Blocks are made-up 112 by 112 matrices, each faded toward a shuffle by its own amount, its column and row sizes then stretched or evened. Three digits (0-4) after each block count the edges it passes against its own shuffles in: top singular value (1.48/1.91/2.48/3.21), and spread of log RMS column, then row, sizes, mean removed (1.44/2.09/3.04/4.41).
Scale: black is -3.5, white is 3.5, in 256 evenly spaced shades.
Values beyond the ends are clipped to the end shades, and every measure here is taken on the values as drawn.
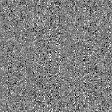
2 2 0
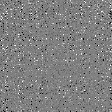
1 2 2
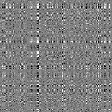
4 3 3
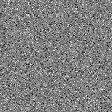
2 0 0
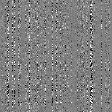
2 4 2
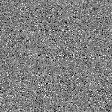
1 0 2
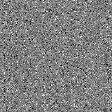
1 2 0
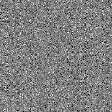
2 2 0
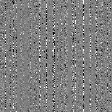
2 4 0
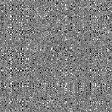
3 2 2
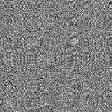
3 1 0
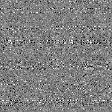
2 1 3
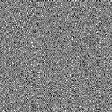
3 1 1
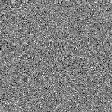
2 0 0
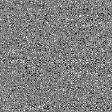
2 2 2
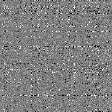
1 2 3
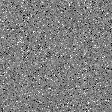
0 0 0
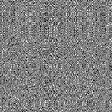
3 2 0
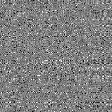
3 0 2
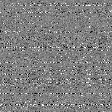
2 0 3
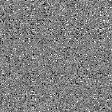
1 1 2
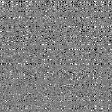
2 2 3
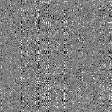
3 3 1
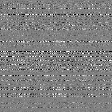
3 0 4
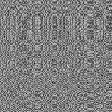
4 1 2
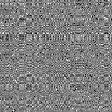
4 0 2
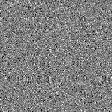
2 0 0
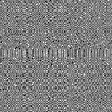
4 2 0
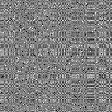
4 1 2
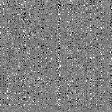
1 3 2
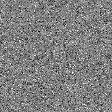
1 0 1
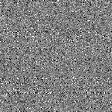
1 0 2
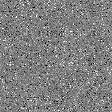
1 0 1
